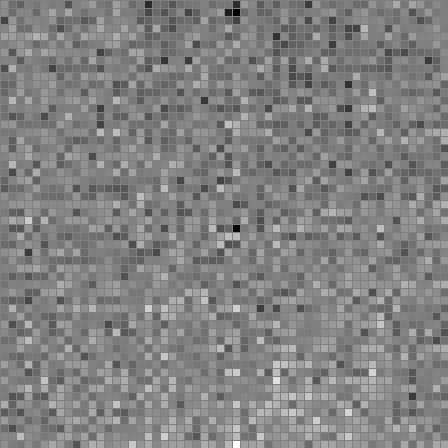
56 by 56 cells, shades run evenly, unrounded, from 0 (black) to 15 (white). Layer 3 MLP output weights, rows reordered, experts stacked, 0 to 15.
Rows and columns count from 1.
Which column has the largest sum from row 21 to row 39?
22
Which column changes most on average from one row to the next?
30
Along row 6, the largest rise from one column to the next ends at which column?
43
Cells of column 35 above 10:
9
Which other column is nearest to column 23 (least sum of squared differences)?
54
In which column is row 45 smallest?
11
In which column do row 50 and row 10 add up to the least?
52
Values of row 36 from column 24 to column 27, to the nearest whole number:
7 8 6 7
